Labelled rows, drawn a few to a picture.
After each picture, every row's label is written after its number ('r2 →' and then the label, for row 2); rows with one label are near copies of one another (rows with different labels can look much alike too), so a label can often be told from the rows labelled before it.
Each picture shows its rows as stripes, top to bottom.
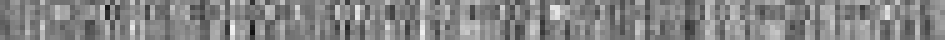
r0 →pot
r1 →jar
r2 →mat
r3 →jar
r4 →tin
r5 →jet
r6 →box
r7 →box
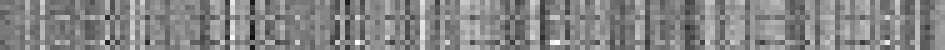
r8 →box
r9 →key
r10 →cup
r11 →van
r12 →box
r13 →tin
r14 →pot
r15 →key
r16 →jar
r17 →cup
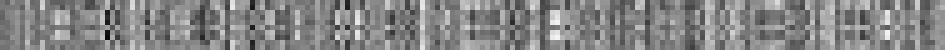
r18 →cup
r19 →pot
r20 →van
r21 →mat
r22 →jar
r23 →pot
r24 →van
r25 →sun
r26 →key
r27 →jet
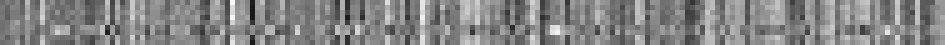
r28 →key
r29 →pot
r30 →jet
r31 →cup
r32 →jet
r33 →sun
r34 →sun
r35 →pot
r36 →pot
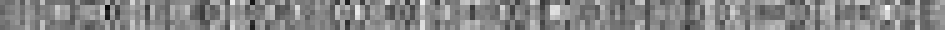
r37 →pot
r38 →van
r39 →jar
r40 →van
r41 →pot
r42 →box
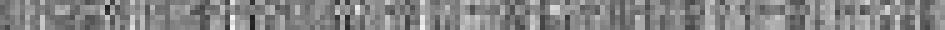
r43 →key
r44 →van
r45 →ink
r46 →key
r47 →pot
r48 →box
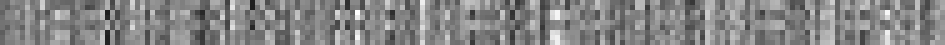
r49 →jet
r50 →cup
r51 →mat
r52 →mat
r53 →key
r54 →key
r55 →sun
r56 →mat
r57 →sun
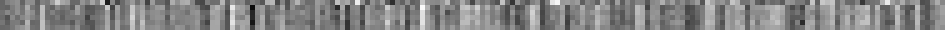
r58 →mat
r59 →key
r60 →jet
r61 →jet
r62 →cup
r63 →box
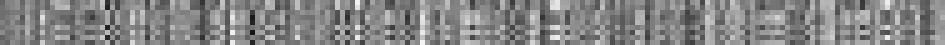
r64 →mat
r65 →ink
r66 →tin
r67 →pot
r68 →pot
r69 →mat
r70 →key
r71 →van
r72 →jet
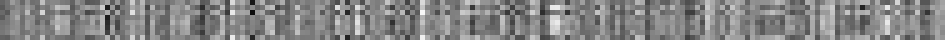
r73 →pot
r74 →sun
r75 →jet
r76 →van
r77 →mat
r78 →jar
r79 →van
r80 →box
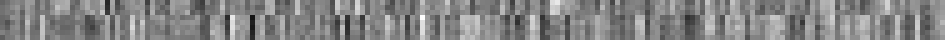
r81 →sun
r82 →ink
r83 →jar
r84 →jet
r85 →cup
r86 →pot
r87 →pot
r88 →key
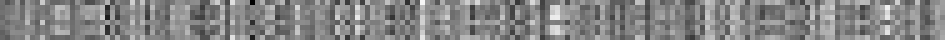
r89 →pot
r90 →van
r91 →jar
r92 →jar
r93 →box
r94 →jar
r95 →sun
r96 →cup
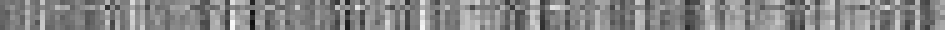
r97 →tin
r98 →jar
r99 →box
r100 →jet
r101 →key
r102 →tin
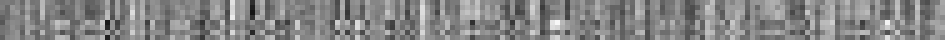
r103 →pot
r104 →jet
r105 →pot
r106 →key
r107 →sun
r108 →jar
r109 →pot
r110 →van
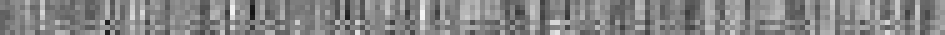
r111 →key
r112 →key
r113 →box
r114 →box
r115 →jar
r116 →jet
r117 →van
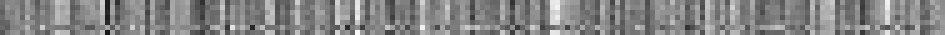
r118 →sun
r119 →mat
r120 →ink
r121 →mat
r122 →sun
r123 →box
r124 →ink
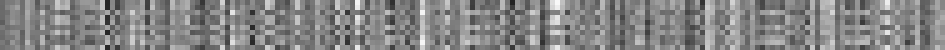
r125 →mat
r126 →mat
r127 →jet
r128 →jar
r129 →jar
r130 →cup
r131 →jar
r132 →jet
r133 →jet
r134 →mat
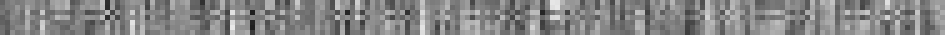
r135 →sun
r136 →sun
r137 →cup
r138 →jar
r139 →cup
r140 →box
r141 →box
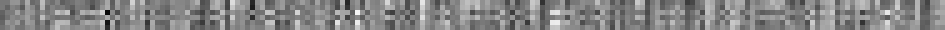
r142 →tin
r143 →pot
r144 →van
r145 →box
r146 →ink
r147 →jar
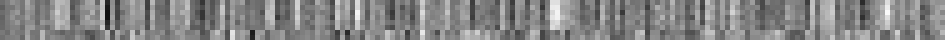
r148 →sun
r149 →van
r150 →mat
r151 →sun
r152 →van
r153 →jar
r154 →pot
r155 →key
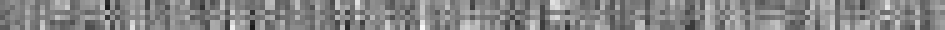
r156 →ink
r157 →sun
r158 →box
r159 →jar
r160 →cup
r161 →jet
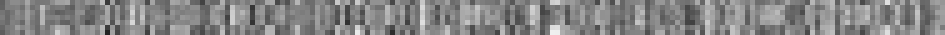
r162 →sun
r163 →pot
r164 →cup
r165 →box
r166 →jet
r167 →mat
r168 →jar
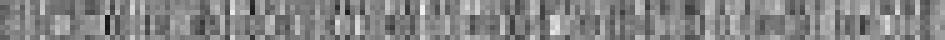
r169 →pot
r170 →pot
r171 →cup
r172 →van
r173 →ink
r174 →mat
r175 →ink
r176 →jet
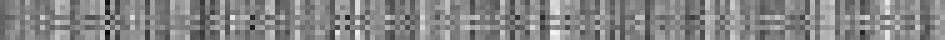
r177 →van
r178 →jar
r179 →van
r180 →cup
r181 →van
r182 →key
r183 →ink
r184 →jar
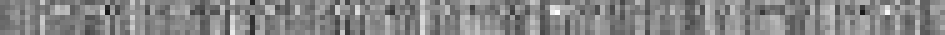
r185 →pot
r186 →sun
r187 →ink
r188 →jet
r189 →key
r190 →cup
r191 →key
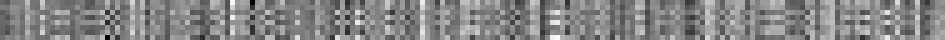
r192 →box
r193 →key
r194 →jar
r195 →cup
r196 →jar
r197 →pot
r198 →cup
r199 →sun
